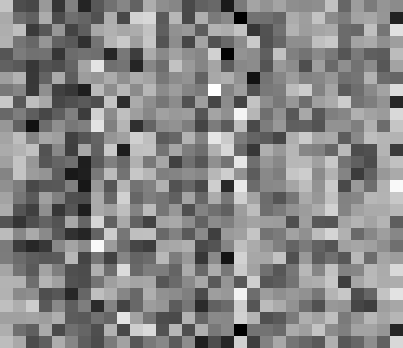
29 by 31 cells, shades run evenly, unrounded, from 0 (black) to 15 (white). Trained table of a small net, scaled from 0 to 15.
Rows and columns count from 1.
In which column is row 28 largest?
12
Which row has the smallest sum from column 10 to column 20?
29
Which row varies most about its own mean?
16
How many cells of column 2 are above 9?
10
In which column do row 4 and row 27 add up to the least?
7
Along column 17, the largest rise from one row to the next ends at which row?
5
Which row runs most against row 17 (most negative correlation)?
13
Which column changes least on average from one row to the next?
30
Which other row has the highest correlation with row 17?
23
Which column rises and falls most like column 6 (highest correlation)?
28
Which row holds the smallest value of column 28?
15
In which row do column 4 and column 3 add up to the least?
21
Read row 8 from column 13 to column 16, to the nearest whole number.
8 9 8 7
